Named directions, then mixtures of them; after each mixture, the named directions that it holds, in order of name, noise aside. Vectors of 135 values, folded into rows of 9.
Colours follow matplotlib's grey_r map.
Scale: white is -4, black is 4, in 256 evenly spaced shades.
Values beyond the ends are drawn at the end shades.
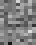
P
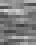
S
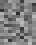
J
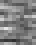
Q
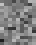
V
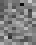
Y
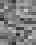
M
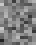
V.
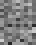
P, V.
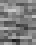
Q, S.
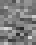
J, M, Q.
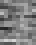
Q.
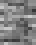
Q.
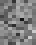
M, P.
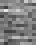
S.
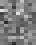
J, M, S.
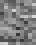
M, Q, Y.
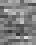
J, S.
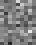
P.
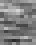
Q, S.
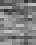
S.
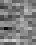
Q.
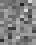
V, Y.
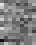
Q, V.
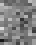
Q, V.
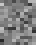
V.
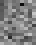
Y.
